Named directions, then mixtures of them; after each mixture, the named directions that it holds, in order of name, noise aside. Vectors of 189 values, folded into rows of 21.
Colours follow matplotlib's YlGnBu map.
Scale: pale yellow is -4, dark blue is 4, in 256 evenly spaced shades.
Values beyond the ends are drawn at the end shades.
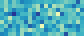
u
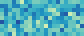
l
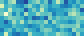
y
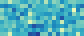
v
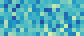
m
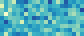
y.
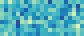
l, v, y.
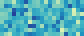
u, v, y.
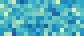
l, v, y.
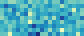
v.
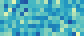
m, v, y.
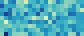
y.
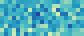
l, m, u.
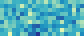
v.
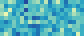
v, y.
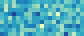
u.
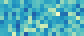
l, u.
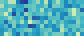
u, v, y.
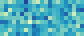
l, v, y.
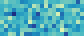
u, v.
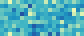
v.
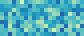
l, m.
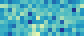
v.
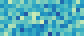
m, u, v.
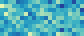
v, y.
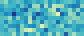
l, u.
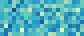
l, m, u.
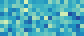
l, y.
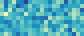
m, y.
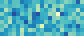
u.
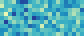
u, y.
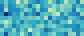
u, y.
